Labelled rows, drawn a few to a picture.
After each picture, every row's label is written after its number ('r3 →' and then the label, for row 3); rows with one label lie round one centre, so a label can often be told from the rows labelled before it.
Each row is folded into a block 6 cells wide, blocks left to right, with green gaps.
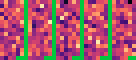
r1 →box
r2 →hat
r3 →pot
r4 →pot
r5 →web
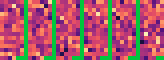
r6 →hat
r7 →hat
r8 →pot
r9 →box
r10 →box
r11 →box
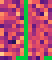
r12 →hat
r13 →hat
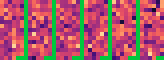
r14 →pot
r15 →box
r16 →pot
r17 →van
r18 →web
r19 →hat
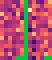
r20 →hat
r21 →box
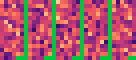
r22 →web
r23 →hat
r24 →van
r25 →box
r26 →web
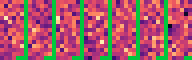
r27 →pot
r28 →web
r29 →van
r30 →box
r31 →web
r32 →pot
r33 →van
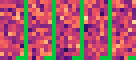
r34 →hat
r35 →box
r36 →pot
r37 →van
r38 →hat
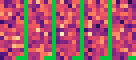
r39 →pot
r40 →web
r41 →box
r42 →box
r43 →web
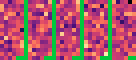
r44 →pot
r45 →hat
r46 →box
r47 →hat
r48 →web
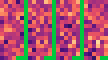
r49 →web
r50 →box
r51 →box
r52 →pot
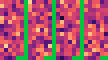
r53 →van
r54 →web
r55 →box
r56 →web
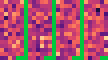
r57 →box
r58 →pot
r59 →hat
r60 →hat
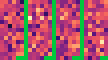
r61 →pot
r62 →van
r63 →pot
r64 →box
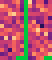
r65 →pot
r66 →web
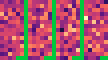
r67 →pot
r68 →hat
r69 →hat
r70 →van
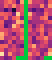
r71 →hat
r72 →hat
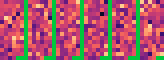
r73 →pot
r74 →hat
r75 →box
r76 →van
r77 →hat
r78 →web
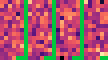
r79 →pot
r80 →hat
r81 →box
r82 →web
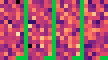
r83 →web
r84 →pot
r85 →pot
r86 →web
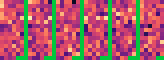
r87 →van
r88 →van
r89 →web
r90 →van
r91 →box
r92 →van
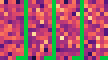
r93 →web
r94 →box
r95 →pot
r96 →pot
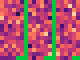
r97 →van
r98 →web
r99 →hat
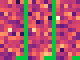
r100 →web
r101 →web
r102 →van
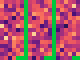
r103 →pot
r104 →box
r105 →van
